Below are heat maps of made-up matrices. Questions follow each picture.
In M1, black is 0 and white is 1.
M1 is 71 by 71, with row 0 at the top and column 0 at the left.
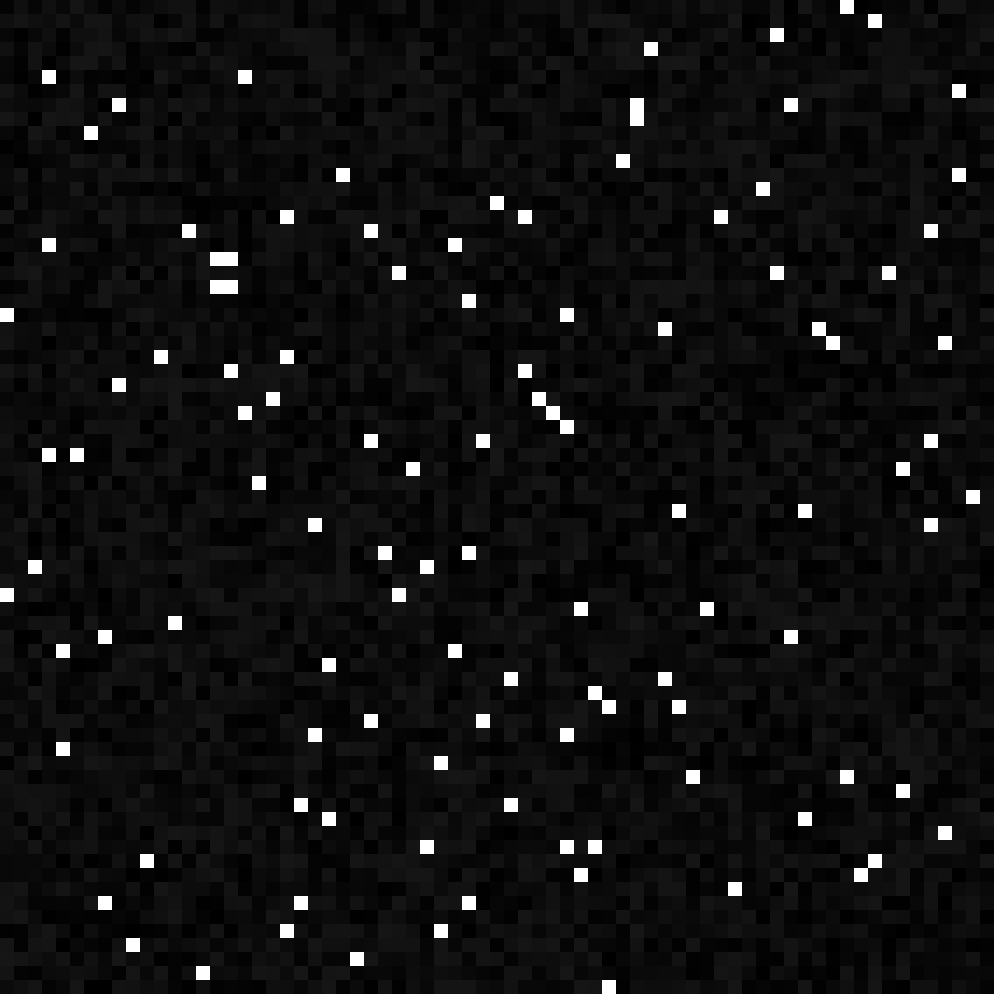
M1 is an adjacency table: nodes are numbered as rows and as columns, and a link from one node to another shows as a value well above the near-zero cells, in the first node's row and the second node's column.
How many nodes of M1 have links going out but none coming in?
3
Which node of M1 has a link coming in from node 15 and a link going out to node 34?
node 51
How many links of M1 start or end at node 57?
4
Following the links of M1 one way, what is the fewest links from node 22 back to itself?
8
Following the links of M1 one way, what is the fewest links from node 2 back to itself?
4
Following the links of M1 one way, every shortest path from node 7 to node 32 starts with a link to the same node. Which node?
node 56
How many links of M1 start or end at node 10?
1
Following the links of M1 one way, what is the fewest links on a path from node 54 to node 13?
4
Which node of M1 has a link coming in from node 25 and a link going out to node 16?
node 20
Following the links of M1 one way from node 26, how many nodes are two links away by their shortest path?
3
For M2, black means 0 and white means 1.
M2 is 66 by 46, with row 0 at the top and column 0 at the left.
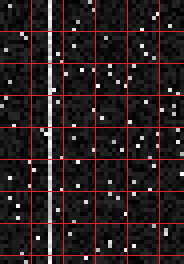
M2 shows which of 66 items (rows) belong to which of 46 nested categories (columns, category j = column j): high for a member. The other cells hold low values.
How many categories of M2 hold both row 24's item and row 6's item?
1
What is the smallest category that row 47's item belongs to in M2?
37
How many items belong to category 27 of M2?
6
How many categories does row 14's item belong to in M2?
2
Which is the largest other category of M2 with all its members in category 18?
35
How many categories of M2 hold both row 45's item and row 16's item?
3
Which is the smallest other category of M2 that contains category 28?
44
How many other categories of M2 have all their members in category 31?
1
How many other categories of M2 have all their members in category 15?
1
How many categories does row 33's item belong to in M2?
3
